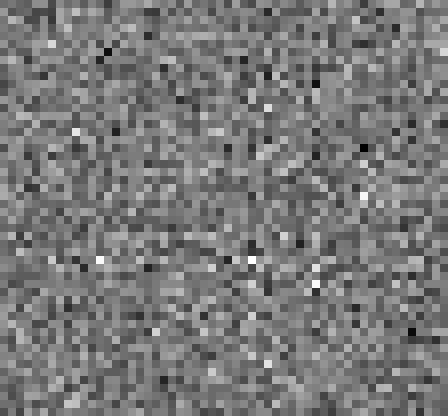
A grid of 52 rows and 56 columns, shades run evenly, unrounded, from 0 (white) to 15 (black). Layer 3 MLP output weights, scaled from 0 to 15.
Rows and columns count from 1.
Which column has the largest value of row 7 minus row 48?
14
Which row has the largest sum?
29
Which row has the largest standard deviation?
33
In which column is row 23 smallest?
40
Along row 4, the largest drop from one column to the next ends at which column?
51
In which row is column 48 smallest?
26
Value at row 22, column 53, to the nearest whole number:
7
